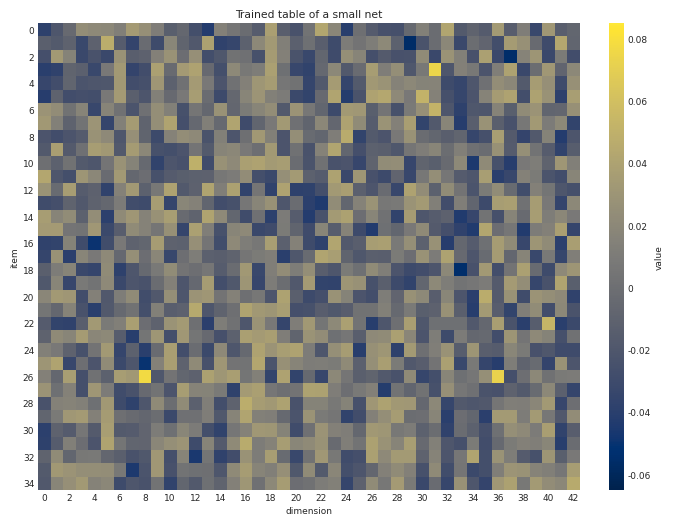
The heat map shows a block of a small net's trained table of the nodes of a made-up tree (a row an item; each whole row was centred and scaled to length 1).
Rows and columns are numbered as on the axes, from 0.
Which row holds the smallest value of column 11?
15
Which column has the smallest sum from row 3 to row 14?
21
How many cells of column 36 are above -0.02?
26
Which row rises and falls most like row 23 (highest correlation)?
28
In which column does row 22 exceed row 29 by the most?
24
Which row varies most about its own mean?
5
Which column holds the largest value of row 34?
42
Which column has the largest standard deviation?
36
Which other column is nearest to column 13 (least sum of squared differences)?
2
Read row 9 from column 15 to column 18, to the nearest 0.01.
0.02 0.01 0 0.03
